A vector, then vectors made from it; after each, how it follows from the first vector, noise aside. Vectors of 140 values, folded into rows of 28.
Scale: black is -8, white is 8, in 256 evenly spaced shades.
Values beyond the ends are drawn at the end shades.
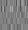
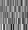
wrapped around, negated, scaled up.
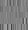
reversed, partly zeroed.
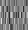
wrapped around, scaled up.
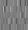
partly zeroed.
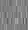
reversed, partly zeroed.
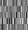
wrapped around, scaled up.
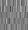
negated.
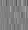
partly zeroed.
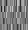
scaled up.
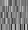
wrapped around, scaled up.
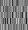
wrapped around, scaled up.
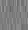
negated, shrunk.
